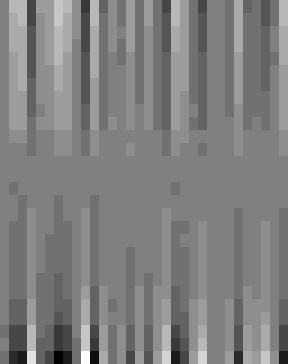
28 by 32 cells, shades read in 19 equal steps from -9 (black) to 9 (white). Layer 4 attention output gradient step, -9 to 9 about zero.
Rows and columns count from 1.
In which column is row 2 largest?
7
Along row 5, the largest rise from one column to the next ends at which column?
11
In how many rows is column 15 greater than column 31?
11
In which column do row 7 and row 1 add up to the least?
10
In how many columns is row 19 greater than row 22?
5
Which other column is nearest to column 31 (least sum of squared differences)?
14
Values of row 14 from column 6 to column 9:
0 0 0 0
